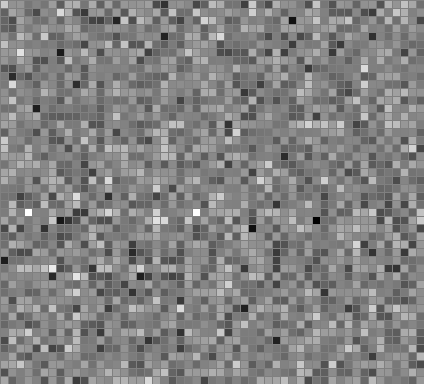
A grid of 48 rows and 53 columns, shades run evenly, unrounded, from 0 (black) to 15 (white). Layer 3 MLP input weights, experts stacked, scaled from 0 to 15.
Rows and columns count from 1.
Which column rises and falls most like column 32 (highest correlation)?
50
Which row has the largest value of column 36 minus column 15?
3
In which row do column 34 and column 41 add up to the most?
23
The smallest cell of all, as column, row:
40, 28
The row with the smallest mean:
32
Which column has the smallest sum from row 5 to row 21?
8
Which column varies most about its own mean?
10
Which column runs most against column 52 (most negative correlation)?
13
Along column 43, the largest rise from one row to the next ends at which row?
7
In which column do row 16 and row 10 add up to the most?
39
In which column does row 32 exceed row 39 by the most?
31
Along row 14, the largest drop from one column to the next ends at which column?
5
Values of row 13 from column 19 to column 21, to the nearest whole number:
6 7 9
